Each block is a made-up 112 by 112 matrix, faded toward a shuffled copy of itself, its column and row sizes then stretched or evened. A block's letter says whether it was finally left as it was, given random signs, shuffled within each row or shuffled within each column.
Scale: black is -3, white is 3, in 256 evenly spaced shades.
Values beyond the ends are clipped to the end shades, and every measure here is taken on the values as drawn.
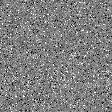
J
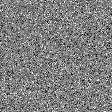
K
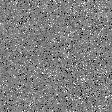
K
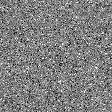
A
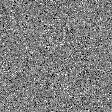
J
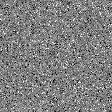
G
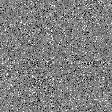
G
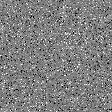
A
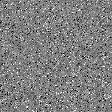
G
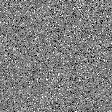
J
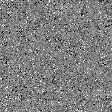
J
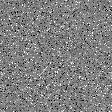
A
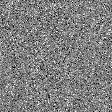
K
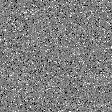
A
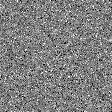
A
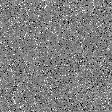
J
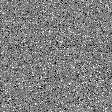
A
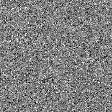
G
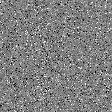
K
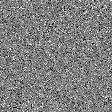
A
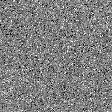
G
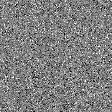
J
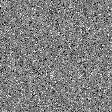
K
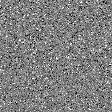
J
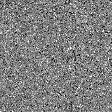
J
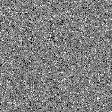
G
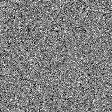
J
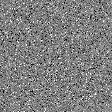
J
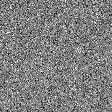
K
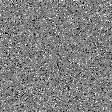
A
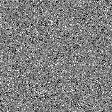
J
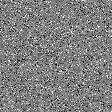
A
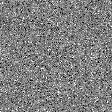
G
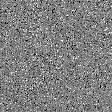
K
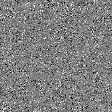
G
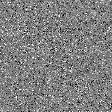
J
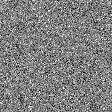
A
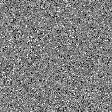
G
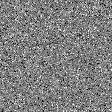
A
